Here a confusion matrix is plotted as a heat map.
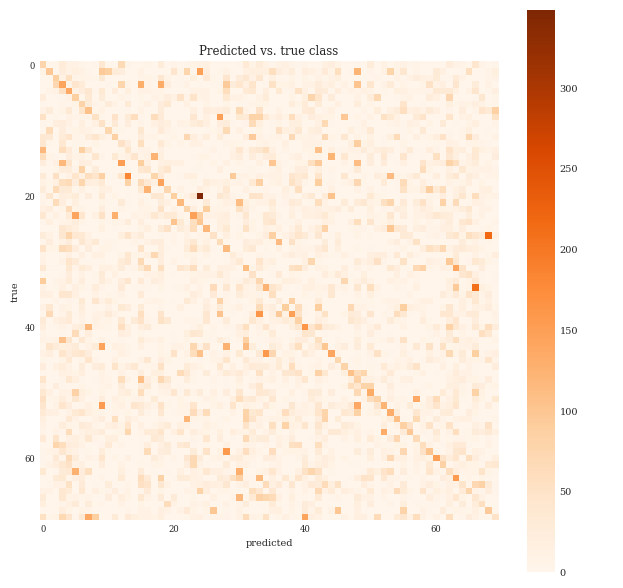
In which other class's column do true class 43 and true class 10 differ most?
9
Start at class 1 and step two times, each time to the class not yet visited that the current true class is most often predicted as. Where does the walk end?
20
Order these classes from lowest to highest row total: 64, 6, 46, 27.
6, 27, 46, 64
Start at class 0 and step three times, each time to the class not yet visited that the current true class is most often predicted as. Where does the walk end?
15
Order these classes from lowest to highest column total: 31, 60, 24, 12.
60, 12, 24, 31
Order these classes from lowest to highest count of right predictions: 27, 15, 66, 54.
66, 27, 15, 54
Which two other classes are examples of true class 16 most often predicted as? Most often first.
6, 58
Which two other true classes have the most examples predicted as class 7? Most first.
69, 40
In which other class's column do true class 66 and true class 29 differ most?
30
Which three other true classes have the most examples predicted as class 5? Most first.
23, 62, 50
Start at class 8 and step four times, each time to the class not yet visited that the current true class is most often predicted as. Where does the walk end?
33
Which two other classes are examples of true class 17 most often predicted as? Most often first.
13, 53
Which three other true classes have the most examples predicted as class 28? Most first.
59, 43, 3
